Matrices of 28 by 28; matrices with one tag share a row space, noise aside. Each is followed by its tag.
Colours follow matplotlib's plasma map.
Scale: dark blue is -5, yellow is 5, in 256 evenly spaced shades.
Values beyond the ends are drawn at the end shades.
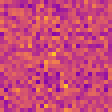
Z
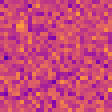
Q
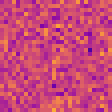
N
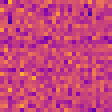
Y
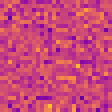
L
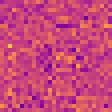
L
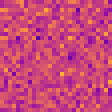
Q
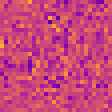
Z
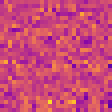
L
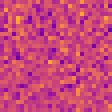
Q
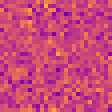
Z
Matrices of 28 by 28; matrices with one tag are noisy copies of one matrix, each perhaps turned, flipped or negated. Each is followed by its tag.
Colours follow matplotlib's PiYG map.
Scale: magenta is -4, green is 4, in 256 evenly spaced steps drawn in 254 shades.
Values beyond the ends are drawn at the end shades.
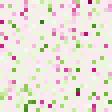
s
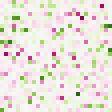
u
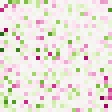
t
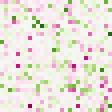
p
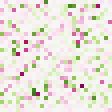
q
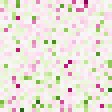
s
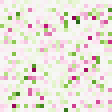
q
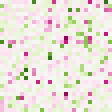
p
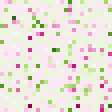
p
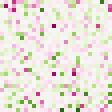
t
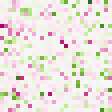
s
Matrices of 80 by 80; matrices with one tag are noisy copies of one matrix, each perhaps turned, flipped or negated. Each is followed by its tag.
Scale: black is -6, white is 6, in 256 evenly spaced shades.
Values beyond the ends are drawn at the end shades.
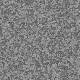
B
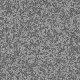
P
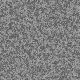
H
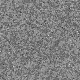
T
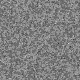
H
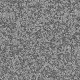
B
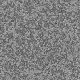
P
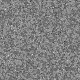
H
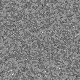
T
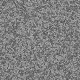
P
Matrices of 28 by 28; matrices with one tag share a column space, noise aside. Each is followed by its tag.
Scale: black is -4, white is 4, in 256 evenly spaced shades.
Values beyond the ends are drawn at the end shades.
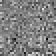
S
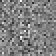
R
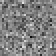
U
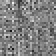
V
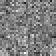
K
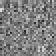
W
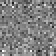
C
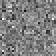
W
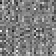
V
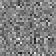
S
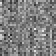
V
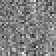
K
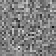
W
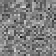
W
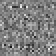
U
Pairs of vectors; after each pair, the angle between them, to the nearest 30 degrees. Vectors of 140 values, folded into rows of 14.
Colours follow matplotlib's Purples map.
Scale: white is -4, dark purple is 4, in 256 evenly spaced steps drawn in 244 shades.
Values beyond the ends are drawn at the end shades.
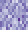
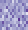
30 degrees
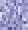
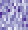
150 degrees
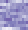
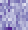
120 degrees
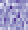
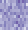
60 degrees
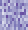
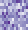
120 degrees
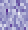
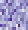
120 degrees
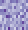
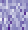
60 degrees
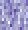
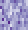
150 degrees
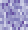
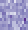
120 degrees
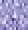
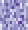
120 degrees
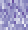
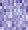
90 degrees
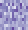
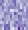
120 degrees
